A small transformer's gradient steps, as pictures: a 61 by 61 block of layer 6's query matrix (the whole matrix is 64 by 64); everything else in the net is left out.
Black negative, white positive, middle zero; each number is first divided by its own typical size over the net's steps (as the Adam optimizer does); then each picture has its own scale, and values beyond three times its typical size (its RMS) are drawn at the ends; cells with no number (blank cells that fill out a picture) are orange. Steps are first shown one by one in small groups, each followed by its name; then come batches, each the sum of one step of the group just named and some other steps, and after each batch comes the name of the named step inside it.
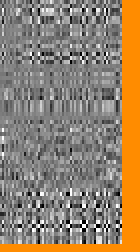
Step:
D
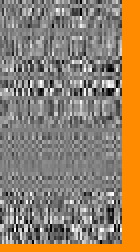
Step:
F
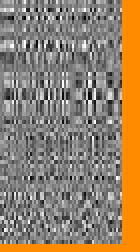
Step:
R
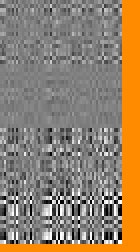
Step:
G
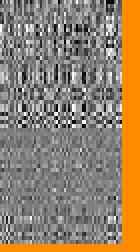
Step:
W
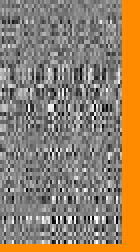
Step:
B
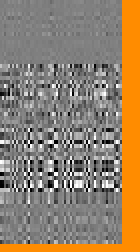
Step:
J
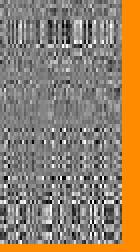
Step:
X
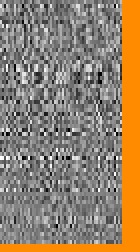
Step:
B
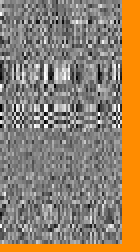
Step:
X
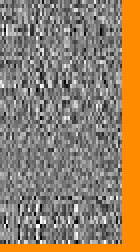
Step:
B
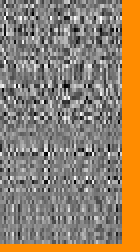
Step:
B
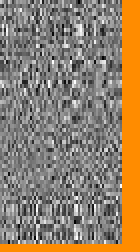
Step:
X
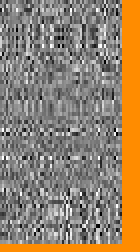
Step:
D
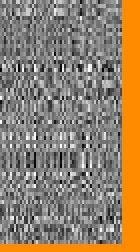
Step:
F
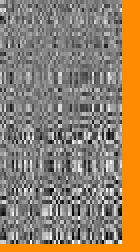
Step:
G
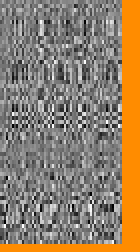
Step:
X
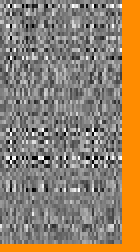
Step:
F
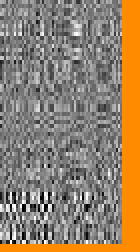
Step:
X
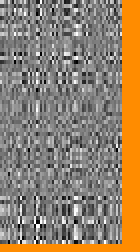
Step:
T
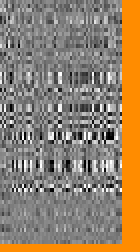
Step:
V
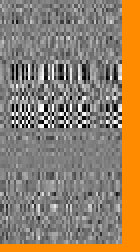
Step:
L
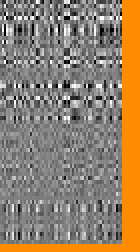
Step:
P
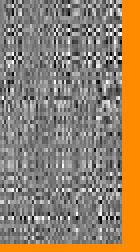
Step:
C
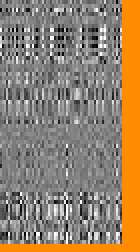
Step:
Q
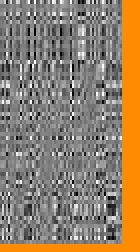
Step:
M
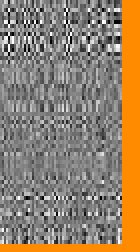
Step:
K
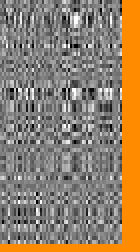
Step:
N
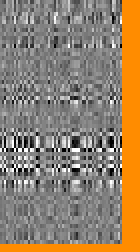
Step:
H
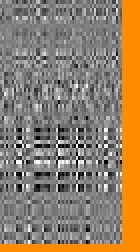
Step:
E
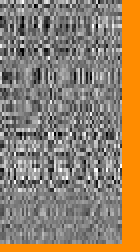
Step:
V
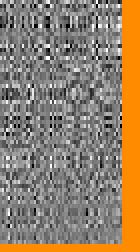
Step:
N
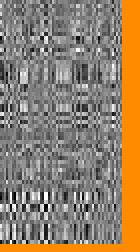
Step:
E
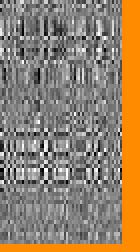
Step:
Q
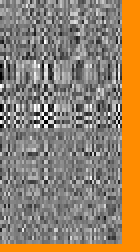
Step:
M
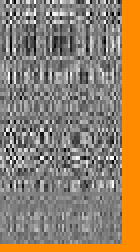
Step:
H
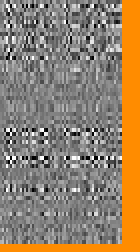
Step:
K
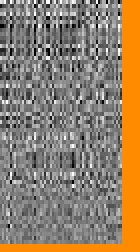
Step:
M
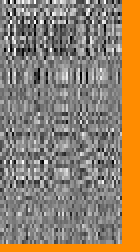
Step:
K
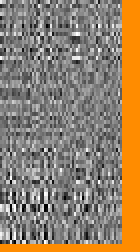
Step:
T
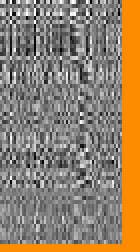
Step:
T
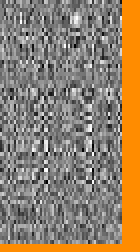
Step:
N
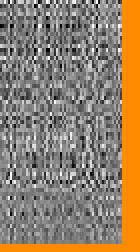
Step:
C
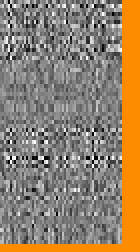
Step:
K
